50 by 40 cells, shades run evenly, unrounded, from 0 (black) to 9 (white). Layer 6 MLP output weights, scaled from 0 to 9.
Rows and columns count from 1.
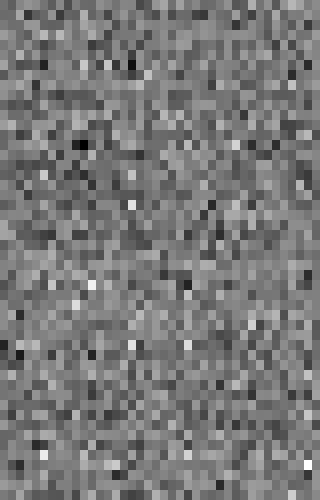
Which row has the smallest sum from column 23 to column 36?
43
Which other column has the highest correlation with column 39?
15
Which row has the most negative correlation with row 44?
24
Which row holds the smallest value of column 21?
28
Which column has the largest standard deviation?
39
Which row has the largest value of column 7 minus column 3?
32
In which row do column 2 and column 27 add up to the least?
21
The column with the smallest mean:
3
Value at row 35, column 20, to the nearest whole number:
4
